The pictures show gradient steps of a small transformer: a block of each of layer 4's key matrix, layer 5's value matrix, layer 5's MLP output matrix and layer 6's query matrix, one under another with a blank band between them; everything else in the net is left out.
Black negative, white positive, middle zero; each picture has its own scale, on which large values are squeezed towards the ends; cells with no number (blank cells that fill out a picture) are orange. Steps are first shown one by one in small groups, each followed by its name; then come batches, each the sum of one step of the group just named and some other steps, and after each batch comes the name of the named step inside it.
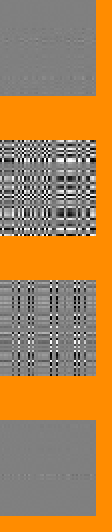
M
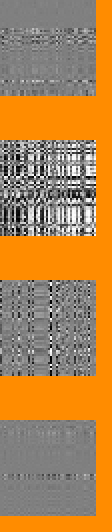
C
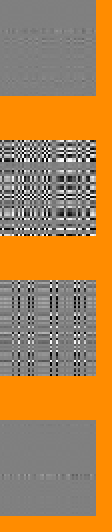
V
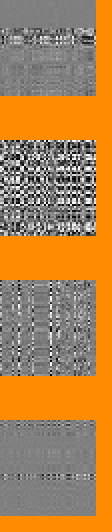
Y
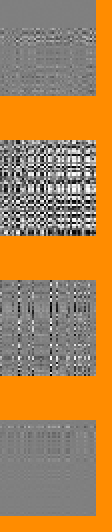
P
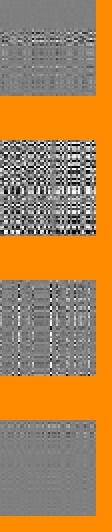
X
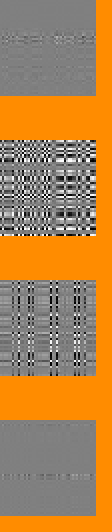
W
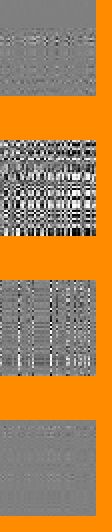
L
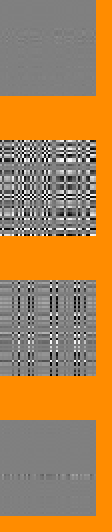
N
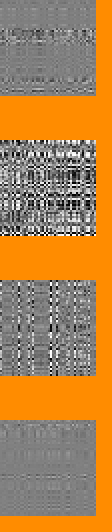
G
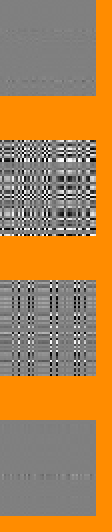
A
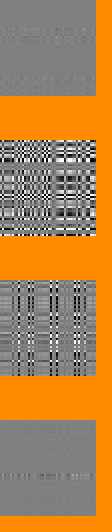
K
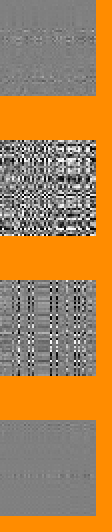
M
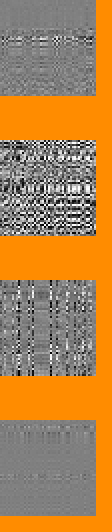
P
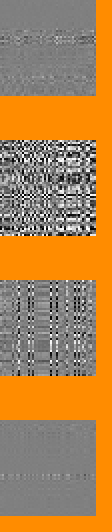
N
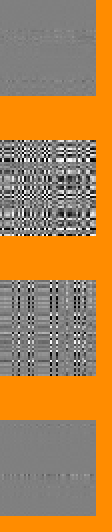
A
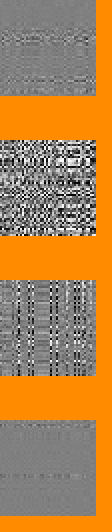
M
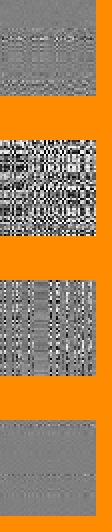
C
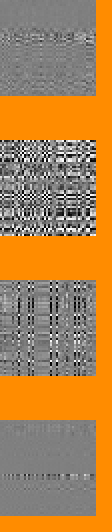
N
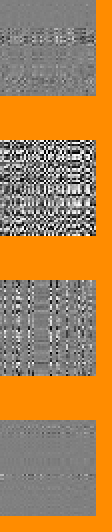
X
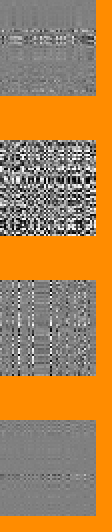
Y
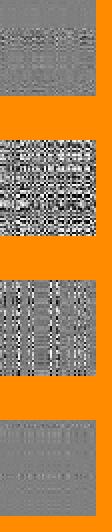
G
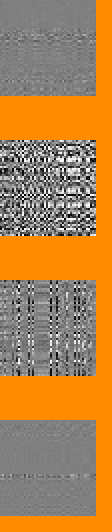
N
